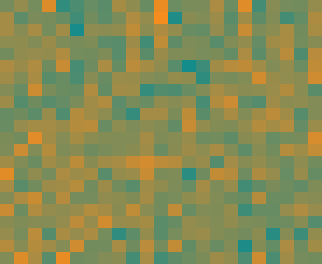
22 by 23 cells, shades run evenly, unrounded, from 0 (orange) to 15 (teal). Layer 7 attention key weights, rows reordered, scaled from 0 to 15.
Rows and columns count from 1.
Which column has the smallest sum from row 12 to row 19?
11
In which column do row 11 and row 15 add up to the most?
8
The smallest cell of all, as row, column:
2, 12
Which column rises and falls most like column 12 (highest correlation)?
18
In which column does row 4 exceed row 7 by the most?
19
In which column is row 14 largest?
16
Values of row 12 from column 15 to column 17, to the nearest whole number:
9 9 10
